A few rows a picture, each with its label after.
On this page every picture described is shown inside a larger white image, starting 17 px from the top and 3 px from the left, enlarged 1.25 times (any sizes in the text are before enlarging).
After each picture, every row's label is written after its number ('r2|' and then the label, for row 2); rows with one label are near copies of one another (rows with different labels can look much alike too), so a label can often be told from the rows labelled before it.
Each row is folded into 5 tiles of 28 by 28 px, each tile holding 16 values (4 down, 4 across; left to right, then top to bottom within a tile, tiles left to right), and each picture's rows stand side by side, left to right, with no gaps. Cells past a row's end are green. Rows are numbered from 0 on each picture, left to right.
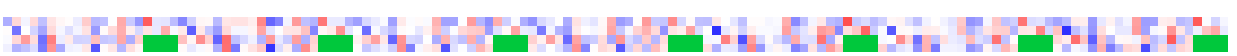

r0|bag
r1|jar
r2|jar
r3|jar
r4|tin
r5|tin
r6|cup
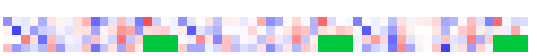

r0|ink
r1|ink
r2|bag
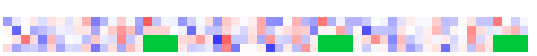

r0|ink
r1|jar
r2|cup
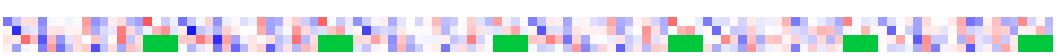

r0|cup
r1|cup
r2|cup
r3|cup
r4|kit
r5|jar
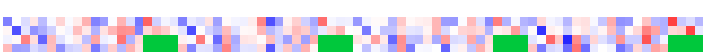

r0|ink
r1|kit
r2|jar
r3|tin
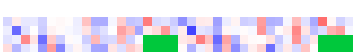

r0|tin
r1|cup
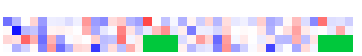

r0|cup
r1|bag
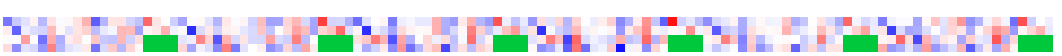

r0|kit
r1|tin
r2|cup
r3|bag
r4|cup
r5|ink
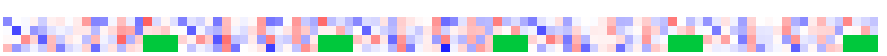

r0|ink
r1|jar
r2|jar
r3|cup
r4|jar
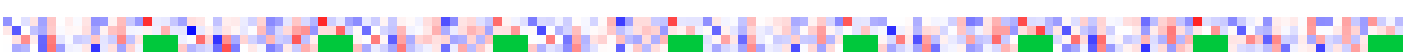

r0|bag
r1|tin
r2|kit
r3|kit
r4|bag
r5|tin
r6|bag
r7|jar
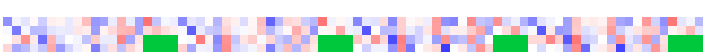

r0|ink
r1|kit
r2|jar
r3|jar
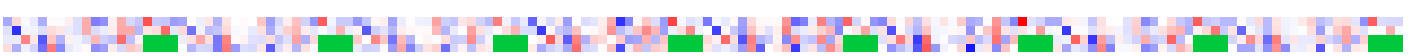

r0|tin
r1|bag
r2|cup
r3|kit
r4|jar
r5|bag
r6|tin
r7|bag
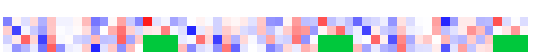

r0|bag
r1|tin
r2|kit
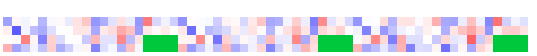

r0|ink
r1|ink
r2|ink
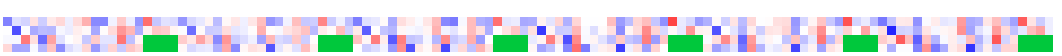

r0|ink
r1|jar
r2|jar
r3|bag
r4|bag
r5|cup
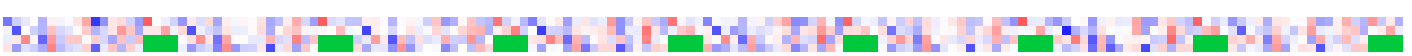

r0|kit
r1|bag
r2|tin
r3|cup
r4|ink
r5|bag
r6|cup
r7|jar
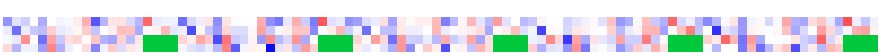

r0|kit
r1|jar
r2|jar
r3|tin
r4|cup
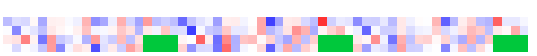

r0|jar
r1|kit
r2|kit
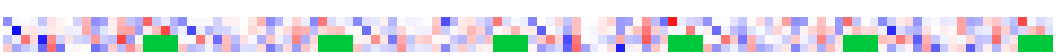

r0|tin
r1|ink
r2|kit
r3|bag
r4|ink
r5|cup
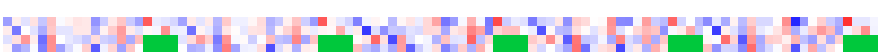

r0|bag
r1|bag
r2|ink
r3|jar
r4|kit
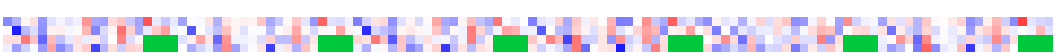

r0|cup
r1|bag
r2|cup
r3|jar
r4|ink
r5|bag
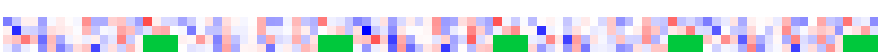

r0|cup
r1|jar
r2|cup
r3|tin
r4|jar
